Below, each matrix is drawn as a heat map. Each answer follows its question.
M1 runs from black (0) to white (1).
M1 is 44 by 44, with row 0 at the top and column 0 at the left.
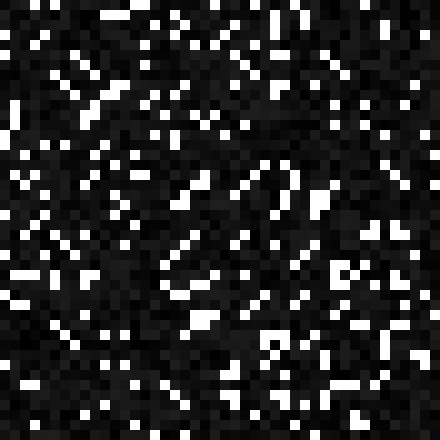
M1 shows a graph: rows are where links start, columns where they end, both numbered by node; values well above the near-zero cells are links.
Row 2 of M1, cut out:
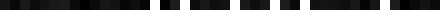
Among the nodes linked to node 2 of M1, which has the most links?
node 27
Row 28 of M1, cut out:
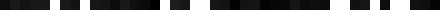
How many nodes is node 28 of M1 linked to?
10
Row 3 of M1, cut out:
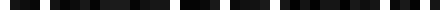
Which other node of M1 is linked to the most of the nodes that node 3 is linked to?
node 13
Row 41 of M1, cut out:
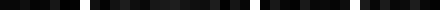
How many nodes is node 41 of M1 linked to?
3
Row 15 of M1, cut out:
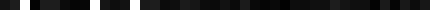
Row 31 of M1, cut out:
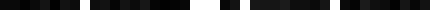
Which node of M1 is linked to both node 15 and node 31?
node 43
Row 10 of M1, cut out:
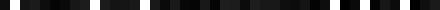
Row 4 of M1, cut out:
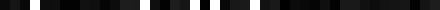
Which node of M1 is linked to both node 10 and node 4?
node 14
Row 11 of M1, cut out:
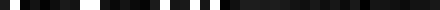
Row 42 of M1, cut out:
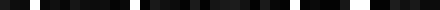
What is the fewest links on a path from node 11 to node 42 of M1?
4
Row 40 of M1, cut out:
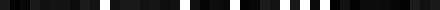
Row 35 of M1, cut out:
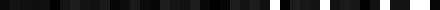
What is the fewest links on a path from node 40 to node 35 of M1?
2
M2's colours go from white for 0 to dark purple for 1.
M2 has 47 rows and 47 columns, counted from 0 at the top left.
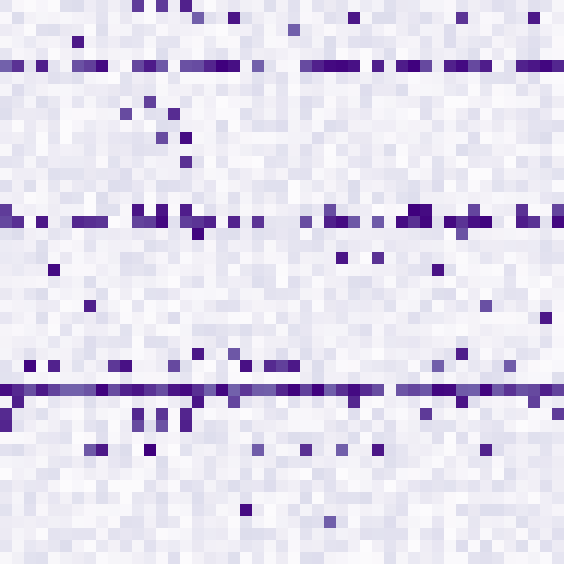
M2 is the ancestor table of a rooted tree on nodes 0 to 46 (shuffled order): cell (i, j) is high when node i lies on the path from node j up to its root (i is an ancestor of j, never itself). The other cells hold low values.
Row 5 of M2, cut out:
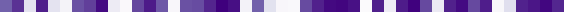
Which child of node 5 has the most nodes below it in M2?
18
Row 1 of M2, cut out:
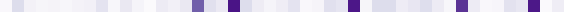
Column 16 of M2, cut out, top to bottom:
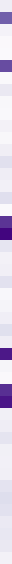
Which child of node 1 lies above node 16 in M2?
29
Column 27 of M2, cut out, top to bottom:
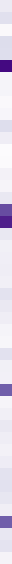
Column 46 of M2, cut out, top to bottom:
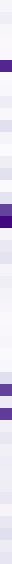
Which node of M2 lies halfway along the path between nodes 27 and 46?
17
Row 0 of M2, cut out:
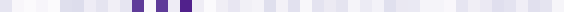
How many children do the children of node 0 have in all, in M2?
1
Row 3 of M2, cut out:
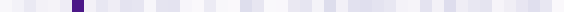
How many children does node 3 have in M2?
1
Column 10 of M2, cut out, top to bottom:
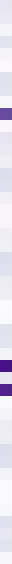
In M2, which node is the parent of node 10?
9
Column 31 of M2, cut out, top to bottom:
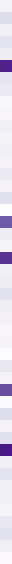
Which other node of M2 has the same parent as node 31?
28
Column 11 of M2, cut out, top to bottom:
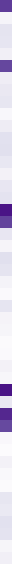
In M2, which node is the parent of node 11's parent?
35
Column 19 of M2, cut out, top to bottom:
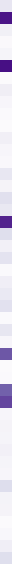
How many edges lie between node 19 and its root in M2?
6
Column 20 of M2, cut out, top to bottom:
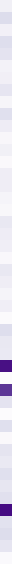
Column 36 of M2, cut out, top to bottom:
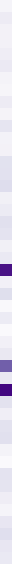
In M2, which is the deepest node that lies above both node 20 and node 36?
30
